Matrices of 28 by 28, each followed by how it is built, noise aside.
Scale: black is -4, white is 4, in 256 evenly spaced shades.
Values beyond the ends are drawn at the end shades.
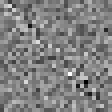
banded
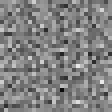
repeating rows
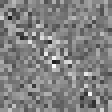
banded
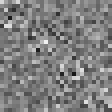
block diagonal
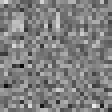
low rank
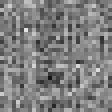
blocks
